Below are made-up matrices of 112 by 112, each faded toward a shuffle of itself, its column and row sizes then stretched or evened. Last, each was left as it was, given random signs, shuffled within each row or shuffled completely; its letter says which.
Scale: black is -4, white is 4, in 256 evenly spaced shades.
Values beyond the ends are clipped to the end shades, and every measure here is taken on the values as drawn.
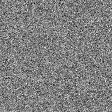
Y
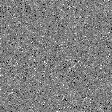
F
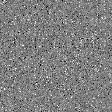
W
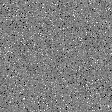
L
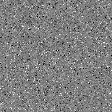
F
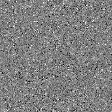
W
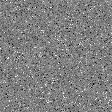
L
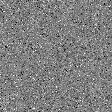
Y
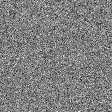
L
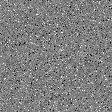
L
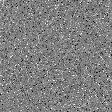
L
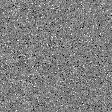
Y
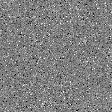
W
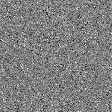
W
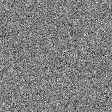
L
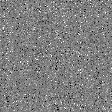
W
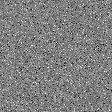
L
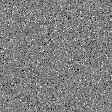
Y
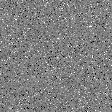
Y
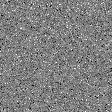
L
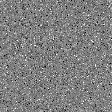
W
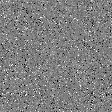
F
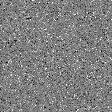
Y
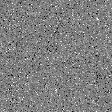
W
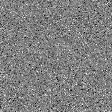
Y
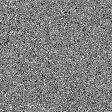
L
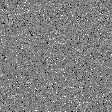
F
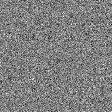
W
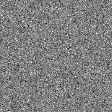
F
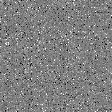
W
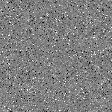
W
